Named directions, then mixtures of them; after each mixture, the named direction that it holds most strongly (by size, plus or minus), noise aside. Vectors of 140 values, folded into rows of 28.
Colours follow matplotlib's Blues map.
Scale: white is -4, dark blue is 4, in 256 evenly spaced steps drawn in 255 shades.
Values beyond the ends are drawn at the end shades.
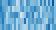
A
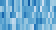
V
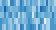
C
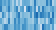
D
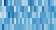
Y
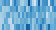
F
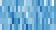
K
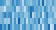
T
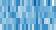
K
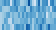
F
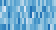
T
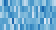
C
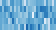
C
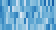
A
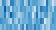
C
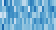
Y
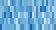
C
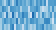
C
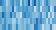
V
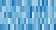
T
